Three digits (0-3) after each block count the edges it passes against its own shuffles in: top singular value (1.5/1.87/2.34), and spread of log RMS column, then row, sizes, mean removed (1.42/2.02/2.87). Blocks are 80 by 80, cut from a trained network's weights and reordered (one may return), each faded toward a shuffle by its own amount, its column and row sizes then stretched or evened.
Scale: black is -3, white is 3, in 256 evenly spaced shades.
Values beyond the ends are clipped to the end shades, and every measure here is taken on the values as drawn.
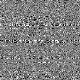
2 1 3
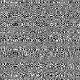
3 2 3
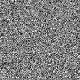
2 0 1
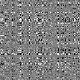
3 3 3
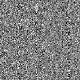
1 2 0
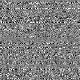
2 0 3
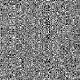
2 2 0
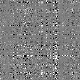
1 3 3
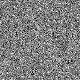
0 1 0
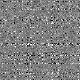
0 2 3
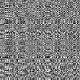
3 2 3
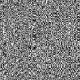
3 2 1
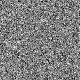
0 0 0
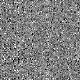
1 2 1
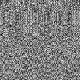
3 0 0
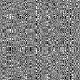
3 3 1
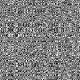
3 1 3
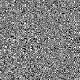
2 1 1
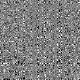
1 3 2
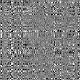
3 3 3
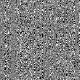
1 3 0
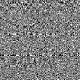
2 0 2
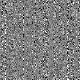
1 3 0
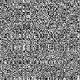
3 2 1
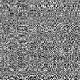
3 1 3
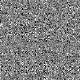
1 2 2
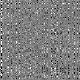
2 3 2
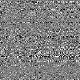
2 1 3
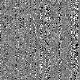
1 3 1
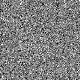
0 1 0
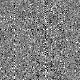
1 2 1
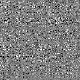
1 2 3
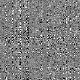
1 3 2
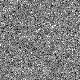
0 0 0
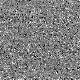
0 0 1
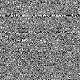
2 0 2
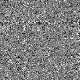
1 1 1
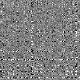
2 2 2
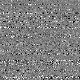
0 0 3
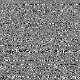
1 0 3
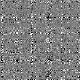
0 3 3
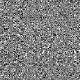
1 2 2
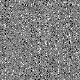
0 2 0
